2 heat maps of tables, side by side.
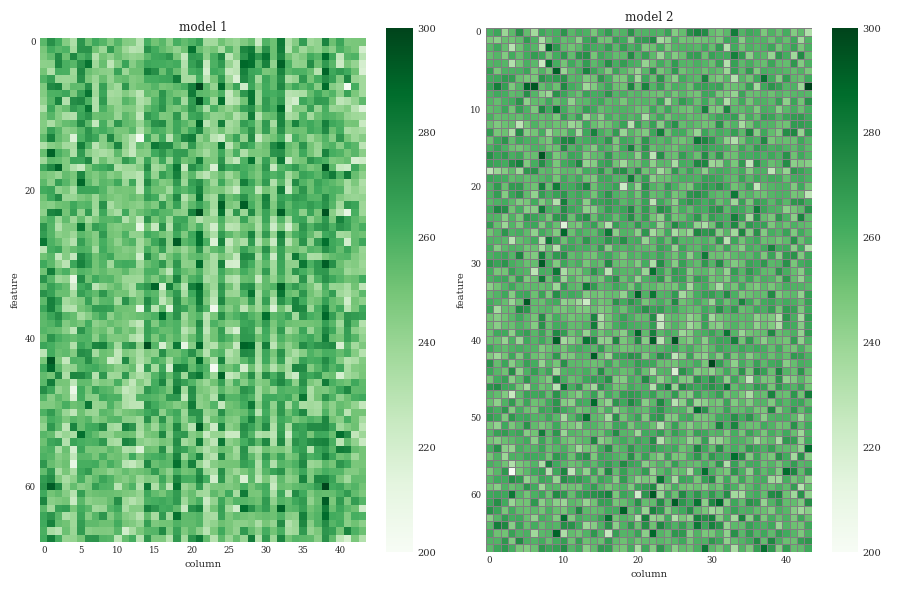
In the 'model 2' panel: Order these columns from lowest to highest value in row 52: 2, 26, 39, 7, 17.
39, 26, 2, 17, 7
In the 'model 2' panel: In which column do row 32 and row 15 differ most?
10
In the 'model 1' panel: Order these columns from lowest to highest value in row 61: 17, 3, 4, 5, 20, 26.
4, 26, 3, 20, 17, 5
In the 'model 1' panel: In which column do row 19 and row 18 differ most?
41
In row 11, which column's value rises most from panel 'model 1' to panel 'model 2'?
43
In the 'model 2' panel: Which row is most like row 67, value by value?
6
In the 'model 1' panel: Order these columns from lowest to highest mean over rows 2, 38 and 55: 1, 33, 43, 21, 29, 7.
43, 7, 33, 29, 1, 21
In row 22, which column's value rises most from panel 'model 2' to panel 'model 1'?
24
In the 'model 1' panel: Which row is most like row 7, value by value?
42
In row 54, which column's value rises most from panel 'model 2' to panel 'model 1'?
12
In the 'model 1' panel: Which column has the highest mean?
38
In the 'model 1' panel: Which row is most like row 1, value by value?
49
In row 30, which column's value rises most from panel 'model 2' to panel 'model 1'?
38
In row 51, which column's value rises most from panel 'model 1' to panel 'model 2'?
31
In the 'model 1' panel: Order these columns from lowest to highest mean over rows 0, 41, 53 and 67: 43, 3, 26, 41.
26, 43, 3, 41
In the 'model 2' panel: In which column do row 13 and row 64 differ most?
28
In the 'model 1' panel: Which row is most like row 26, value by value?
34
